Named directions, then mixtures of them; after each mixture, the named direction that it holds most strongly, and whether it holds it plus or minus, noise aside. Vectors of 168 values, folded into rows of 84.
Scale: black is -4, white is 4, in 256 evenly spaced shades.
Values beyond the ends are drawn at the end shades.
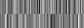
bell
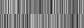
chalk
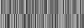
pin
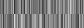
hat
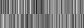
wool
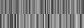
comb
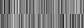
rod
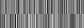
pin, minus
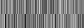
pin, plus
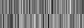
comb, plus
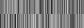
chalk, plus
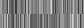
chalk, minus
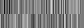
chalk, minus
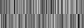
bell, minus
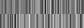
comb, plus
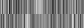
wool, minus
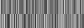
pin, plus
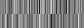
bell, plus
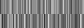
comb, minus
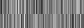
wool, plus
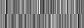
bell, minus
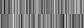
rod, plus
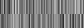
rod, plus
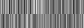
wool, minus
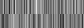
rod, plus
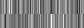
bell, minus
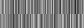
rod, minus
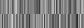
comb, minus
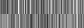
wool, plus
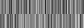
comb, plus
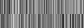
rod, plus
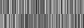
wool, plus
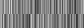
comb, minus
